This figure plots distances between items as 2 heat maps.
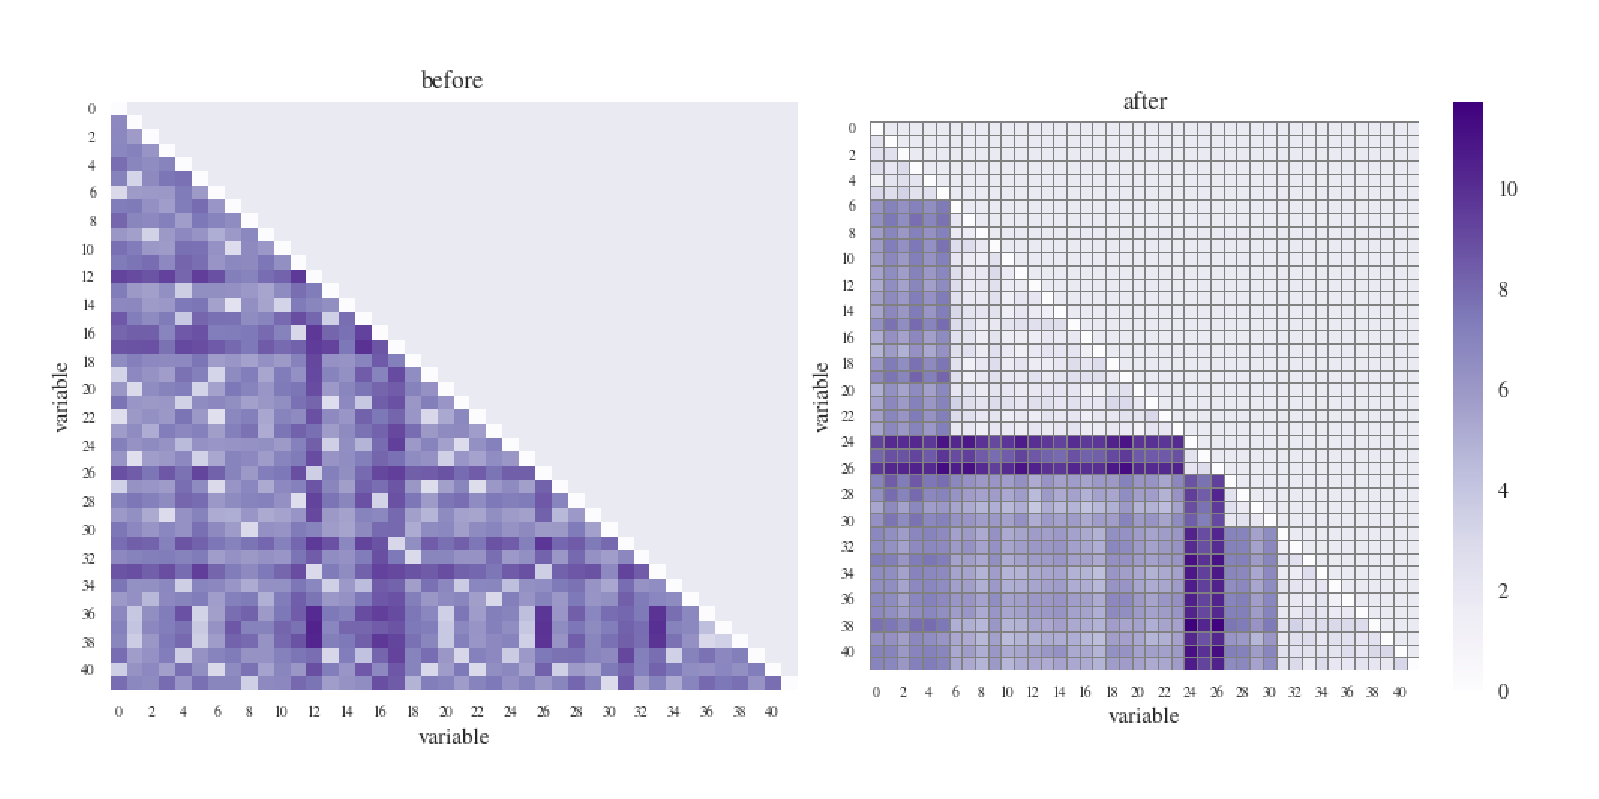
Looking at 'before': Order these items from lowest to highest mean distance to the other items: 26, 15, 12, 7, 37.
7, 37, 15, 26, 12
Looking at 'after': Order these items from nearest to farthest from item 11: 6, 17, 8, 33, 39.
17, 8, 6, 39, 33
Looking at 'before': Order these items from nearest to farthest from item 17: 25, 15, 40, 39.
25, 40, 39, 15
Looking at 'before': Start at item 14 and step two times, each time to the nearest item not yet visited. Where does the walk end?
10
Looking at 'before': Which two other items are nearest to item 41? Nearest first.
30, 8
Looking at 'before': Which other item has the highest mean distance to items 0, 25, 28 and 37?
12
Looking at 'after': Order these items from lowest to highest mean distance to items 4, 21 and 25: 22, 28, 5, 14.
14, 22, 5, 28
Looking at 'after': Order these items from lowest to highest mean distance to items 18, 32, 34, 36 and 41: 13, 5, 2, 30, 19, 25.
13, 19, 2, 30, 5, 25
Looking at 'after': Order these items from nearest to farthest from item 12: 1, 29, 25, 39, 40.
29, 39, 40, 1, 25
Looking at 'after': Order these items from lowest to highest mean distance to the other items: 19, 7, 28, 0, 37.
7, 19, 37, 0, 28
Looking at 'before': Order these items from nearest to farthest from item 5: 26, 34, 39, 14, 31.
39, 34, 14, 31, 26
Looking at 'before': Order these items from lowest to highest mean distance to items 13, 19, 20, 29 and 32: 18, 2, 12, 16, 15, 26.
18, 2, 15, 16, 26, 12
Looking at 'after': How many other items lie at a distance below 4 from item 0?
5
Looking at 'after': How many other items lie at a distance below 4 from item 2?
5
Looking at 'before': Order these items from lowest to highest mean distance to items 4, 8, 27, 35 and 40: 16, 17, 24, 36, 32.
24, 32, 36, 16, 17
